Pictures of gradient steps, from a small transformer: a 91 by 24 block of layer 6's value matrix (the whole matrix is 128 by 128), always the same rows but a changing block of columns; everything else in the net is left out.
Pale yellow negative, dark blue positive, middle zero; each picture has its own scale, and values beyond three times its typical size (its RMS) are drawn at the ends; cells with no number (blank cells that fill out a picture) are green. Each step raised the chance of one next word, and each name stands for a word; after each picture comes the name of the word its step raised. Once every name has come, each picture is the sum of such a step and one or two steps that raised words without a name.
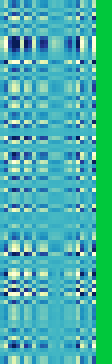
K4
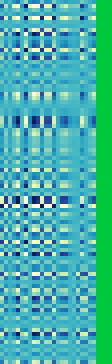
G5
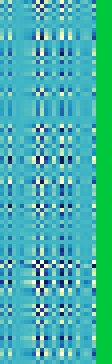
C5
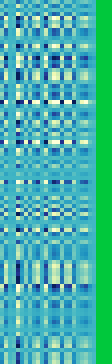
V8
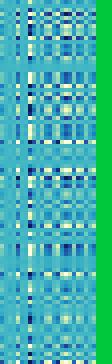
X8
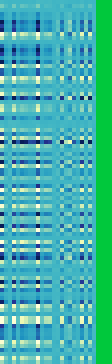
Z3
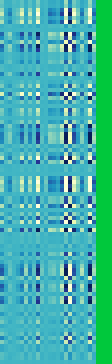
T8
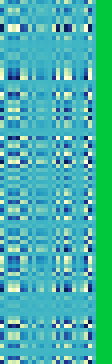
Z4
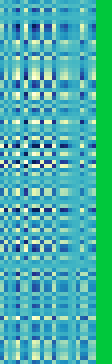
Z4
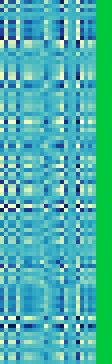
C5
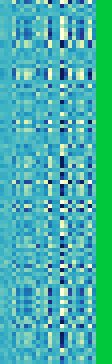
C5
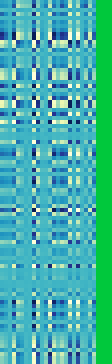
V8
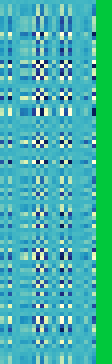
Z3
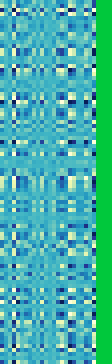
V8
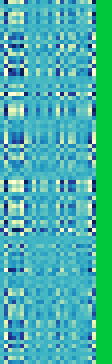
T8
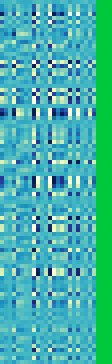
T8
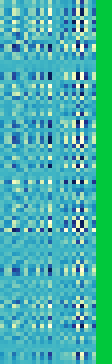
T8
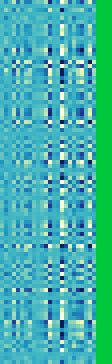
K4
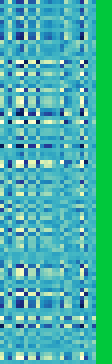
K4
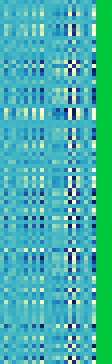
Z4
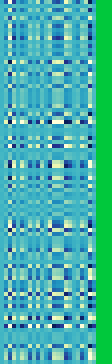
K4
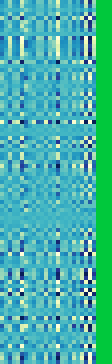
K4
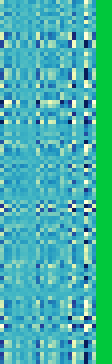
V8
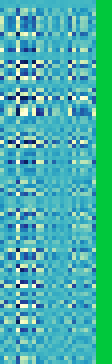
Z3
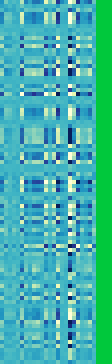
T8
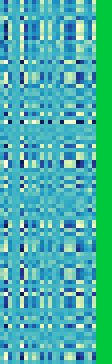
K4
